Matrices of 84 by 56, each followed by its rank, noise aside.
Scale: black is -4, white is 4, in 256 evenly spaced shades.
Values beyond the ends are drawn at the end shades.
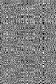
four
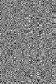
six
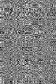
seven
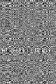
four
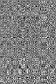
seven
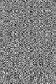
seven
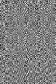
six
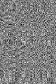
seven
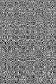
six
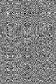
seven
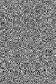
seven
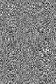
seven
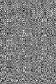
seven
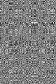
five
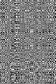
five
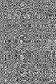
seven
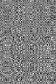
four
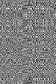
four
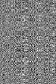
four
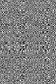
five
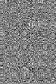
six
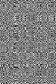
five
